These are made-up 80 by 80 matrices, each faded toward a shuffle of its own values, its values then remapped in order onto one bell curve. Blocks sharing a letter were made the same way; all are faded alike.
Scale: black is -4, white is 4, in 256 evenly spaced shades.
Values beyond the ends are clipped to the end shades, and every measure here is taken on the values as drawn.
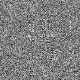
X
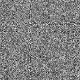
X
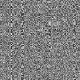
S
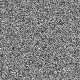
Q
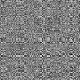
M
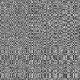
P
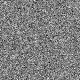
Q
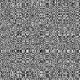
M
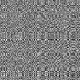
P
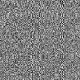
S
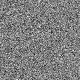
Q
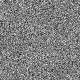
Q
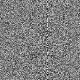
X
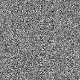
X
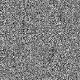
X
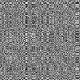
P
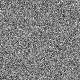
Q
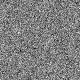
Q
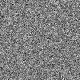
Q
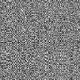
S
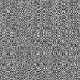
M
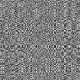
M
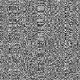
S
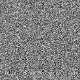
X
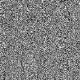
X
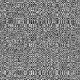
M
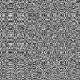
M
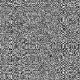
S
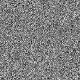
X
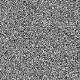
X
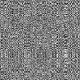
M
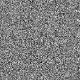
X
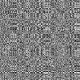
M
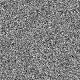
Q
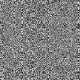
S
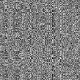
S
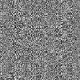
S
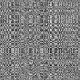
P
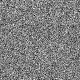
Q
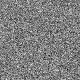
Q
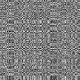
P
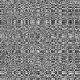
P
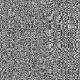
S
